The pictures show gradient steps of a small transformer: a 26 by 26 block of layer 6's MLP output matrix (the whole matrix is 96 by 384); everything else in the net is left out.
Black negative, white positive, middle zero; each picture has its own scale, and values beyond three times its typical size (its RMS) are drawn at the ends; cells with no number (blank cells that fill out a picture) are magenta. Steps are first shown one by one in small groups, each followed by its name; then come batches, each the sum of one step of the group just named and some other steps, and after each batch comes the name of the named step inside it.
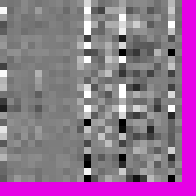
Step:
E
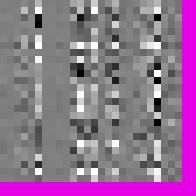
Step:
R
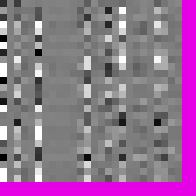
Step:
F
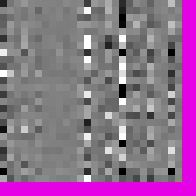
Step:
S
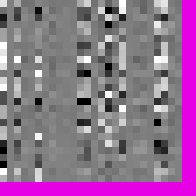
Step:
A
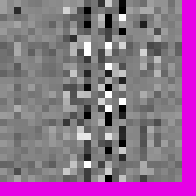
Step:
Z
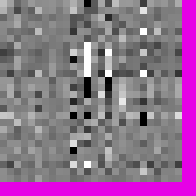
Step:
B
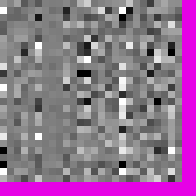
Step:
A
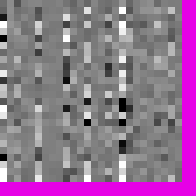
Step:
F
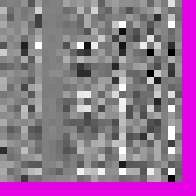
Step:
R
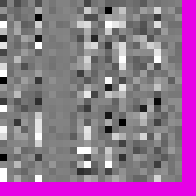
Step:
F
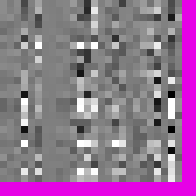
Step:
R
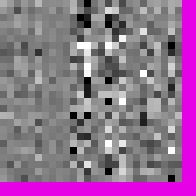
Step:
B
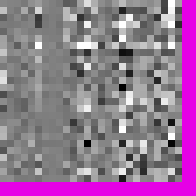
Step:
R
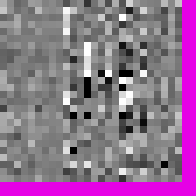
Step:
B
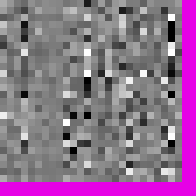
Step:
B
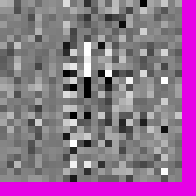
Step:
B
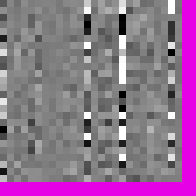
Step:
S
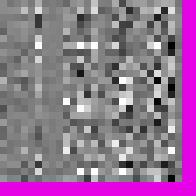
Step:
R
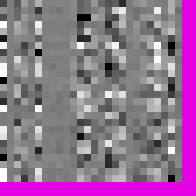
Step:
F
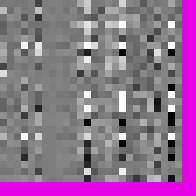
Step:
E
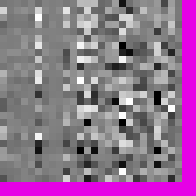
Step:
E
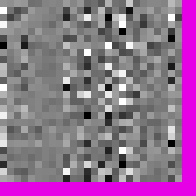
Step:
Z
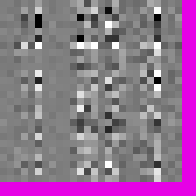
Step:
R
